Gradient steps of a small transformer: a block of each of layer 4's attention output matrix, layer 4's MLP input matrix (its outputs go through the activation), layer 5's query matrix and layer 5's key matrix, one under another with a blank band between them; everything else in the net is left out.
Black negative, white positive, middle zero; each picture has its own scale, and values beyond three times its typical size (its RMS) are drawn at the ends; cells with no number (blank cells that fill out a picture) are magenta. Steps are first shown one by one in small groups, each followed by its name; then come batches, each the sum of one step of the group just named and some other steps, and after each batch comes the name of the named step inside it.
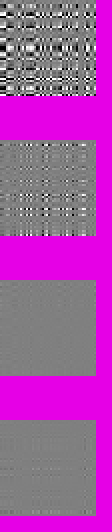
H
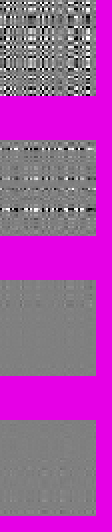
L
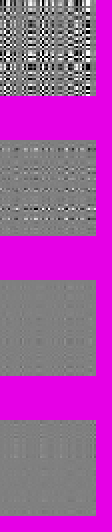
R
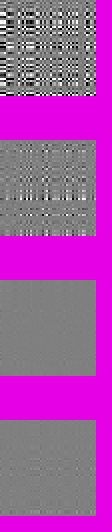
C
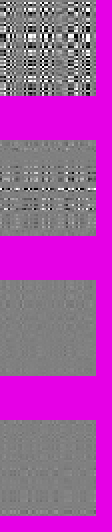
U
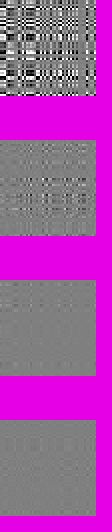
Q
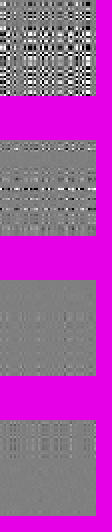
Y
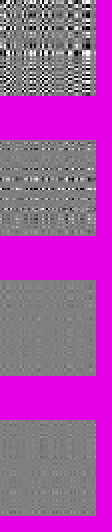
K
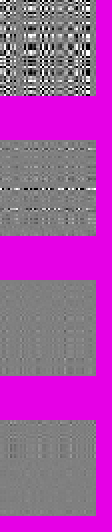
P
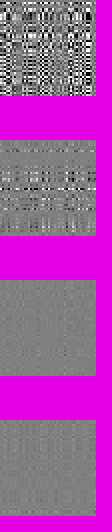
U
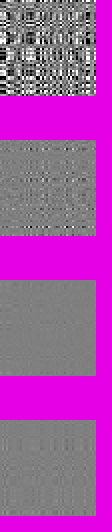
Q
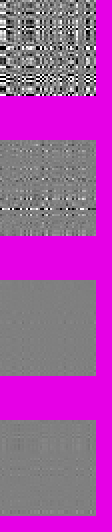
C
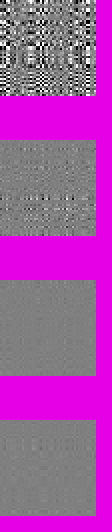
R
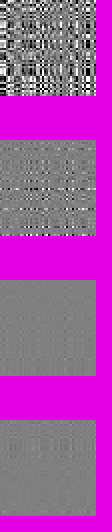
P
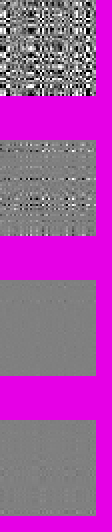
H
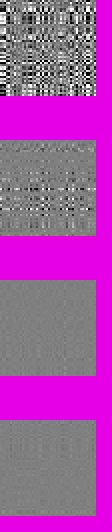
P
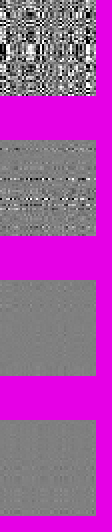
Q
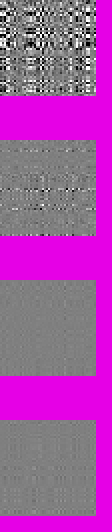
P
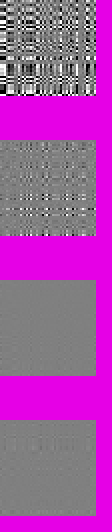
C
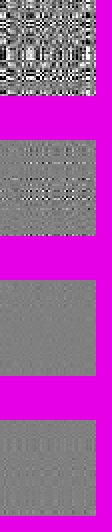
Q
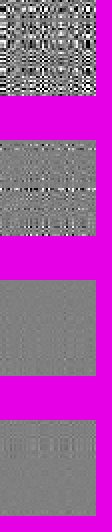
P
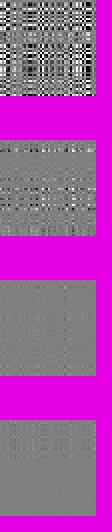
Y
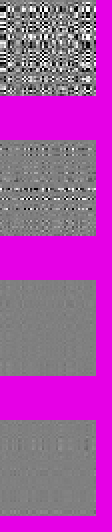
U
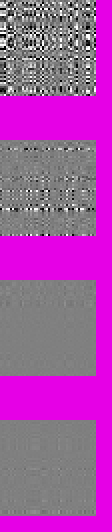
L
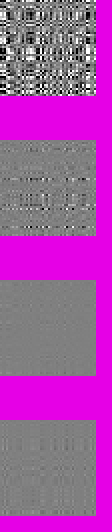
Q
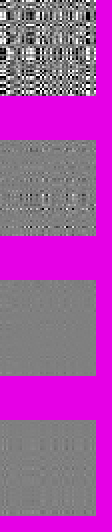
Q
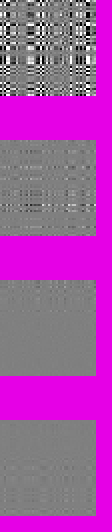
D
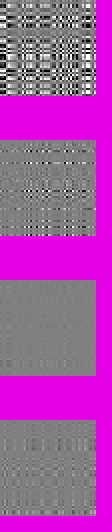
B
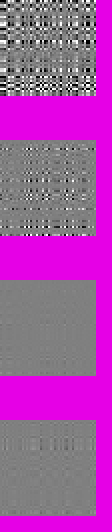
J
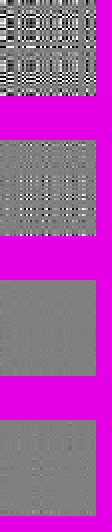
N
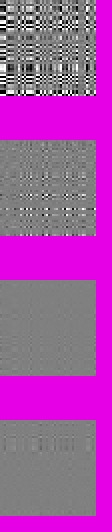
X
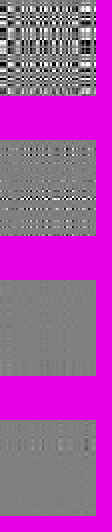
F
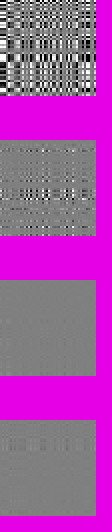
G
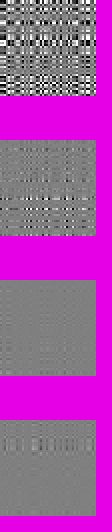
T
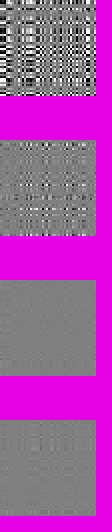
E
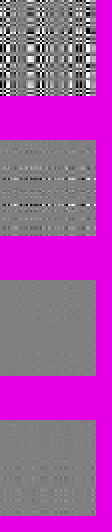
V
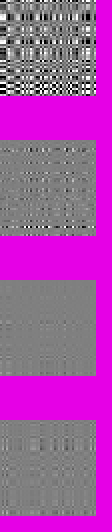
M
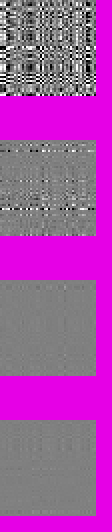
N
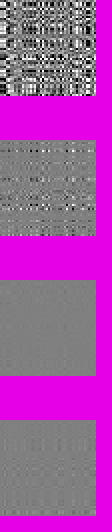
B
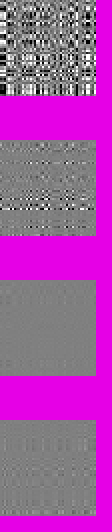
B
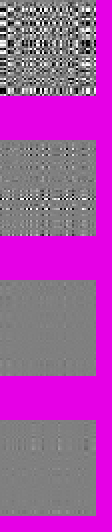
F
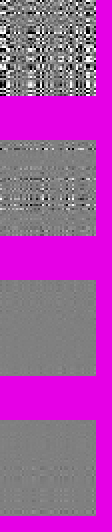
V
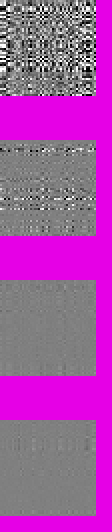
F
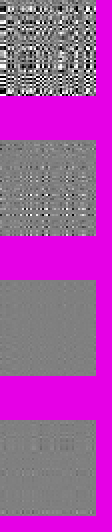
X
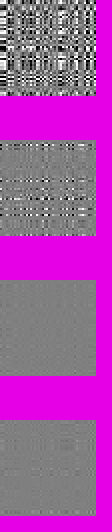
N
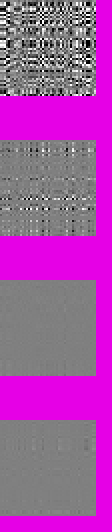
F
